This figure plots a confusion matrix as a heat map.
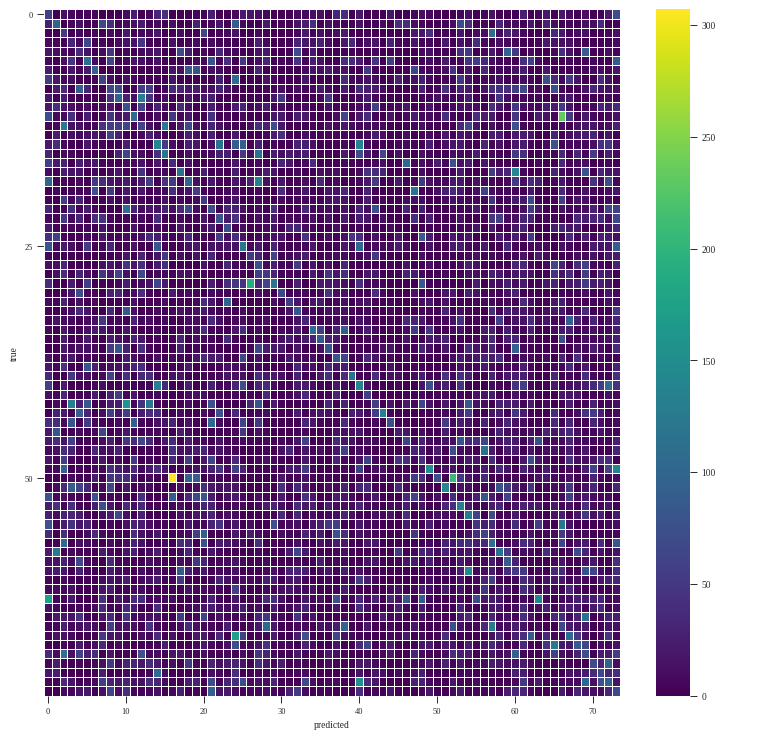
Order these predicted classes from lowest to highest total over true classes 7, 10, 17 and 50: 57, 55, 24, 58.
55, 58, 57, 24
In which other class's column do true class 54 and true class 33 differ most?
67
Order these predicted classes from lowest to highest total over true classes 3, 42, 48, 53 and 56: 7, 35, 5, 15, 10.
15, 35, 7, 5, 10
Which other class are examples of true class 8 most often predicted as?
4
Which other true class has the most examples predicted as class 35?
34
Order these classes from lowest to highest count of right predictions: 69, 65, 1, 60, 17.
65, 60, 69, 1, 17
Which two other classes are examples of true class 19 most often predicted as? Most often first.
47, 6
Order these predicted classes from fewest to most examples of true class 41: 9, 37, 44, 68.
44, 68, 37, 9
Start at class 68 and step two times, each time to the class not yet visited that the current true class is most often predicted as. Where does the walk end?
69
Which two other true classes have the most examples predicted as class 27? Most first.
18, 15
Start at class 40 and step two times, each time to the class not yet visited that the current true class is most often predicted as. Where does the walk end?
22
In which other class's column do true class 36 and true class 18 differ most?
0
